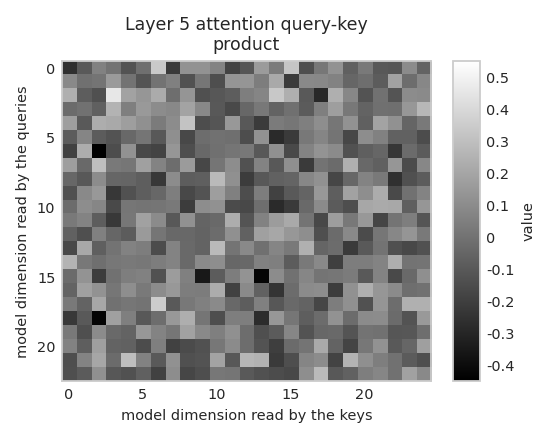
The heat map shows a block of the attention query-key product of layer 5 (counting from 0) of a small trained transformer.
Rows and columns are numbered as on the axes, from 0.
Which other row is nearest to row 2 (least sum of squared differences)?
3
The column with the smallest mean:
9
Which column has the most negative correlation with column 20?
14
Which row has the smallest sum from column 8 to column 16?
10
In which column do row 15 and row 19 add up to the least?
13
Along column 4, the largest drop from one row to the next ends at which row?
22
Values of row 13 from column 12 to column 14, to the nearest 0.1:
0.1 0 0.1
